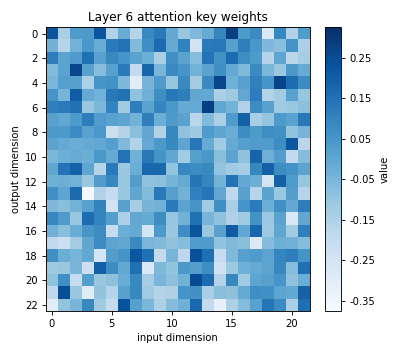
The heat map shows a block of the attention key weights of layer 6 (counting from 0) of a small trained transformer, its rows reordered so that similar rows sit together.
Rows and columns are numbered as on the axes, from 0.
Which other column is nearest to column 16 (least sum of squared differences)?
10
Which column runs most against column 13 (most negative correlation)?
21
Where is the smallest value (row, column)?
13, 3
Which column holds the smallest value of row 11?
4
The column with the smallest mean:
14
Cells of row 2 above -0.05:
17
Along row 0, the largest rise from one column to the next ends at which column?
19
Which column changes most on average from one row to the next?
20
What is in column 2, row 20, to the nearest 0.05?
-0.2
